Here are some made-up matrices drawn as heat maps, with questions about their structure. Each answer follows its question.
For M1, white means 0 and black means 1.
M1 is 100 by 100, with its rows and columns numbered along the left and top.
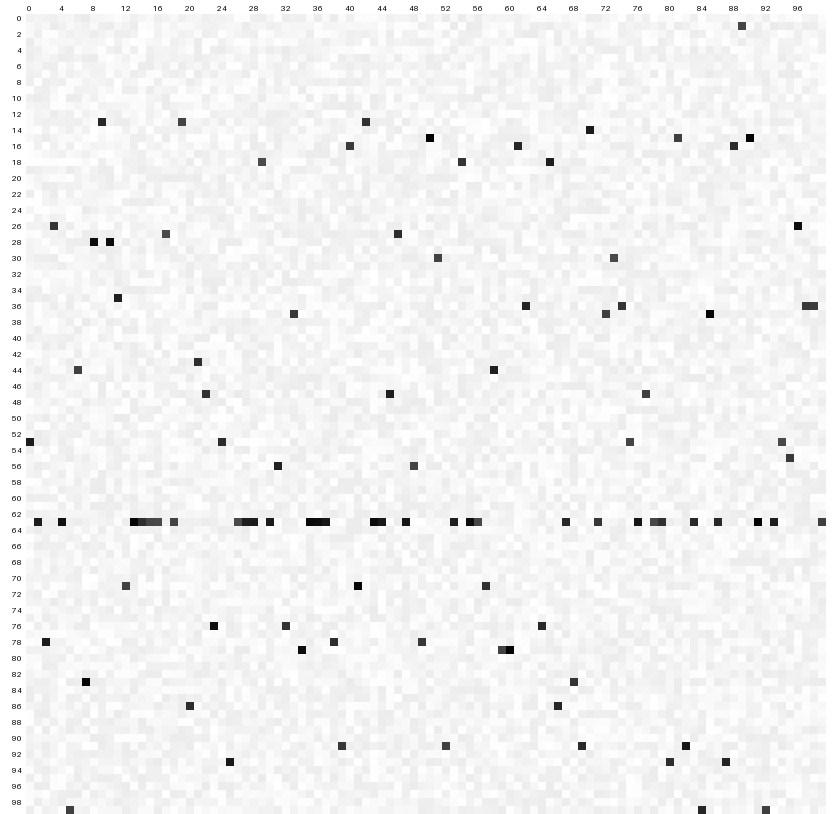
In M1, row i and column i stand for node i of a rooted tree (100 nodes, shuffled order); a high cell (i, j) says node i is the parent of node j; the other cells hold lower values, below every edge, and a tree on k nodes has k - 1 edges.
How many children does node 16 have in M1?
3
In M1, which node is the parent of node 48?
56
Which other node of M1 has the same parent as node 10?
8
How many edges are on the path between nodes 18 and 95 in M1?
3
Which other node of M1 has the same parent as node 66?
20
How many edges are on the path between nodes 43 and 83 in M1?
2
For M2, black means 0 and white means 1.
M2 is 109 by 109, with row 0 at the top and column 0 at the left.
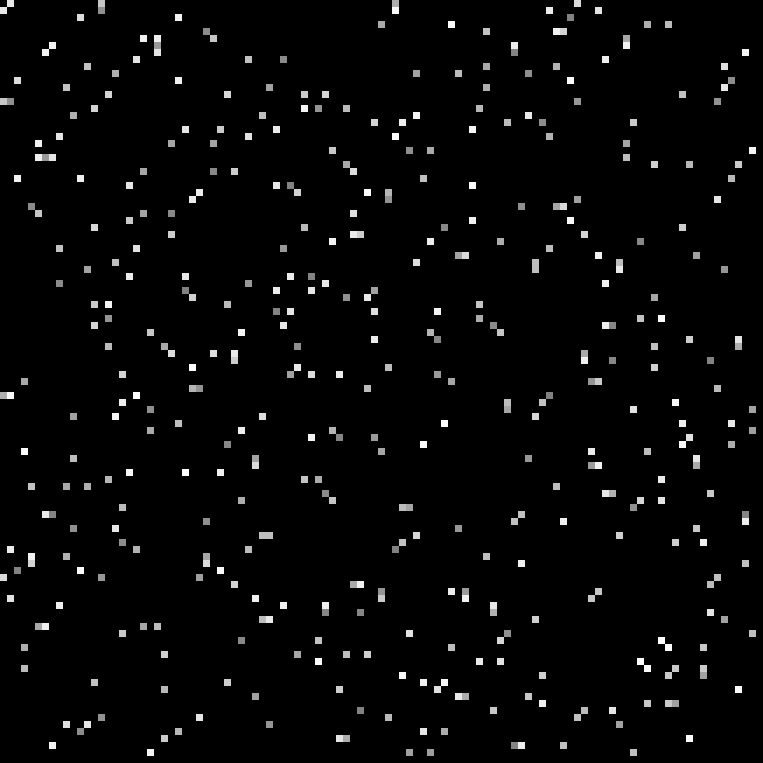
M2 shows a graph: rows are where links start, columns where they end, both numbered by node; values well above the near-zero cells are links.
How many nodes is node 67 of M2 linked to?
3
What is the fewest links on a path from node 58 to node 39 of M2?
5
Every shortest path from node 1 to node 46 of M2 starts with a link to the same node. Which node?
node 78
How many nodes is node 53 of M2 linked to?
5
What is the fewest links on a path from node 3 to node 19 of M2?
5
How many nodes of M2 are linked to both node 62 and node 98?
1
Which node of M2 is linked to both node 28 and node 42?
node 27
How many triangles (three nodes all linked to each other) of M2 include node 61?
3
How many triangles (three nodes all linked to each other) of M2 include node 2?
2
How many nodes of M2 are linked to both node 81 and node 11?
1
